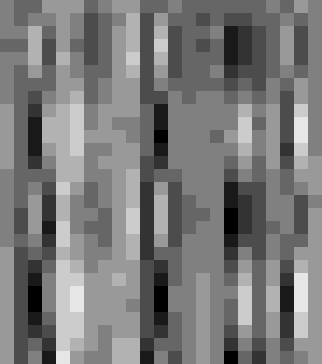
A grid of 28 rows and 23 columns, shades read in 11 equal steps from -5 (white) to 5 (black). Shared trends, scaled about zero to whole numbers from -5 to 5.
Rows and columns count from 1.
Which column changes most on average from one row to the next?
12
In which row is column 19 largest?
28
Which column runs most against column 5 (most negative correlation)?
2
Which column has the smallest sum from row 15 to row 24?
5
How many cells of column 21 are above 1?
13
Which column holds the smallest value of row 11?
22
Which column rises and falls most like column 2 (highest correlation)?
21
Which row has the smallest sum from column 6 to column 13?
27
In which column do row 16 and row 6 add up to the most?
17
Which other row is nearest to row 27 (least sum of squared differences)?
20
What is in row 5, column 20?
1
